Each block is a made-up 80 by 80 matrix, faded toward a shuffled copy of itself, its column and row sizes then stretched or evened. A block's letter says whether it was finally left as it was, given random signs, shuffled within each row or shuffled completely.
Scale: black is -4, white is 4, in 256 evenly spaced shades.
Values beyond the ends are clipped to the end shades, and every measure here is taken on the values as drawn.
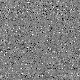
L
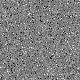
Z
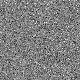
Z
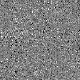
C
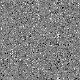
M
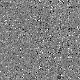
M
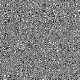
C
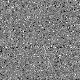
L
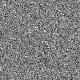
Z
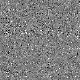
M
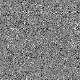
M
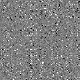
C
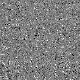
M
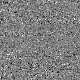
L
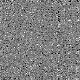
C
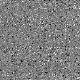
M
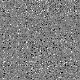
M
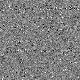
L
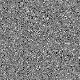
M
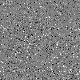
L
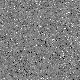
Z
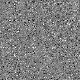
M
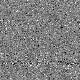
L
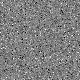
Z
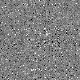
M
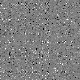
C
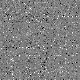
M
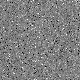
Z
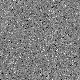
Z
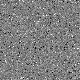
L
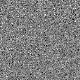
M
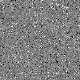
M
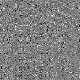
C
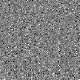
C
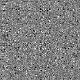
C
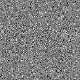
C
